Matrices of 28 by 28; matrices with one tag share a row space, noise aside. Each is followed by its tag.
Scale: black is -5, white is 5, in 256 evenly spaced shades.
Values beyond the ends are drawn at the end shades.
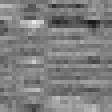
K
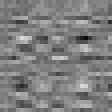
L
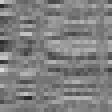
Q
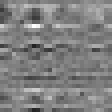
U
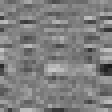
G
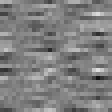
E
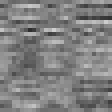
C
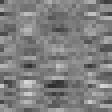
G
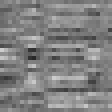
K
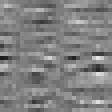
E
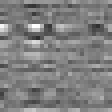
U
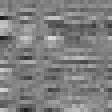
Q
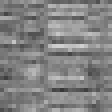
K
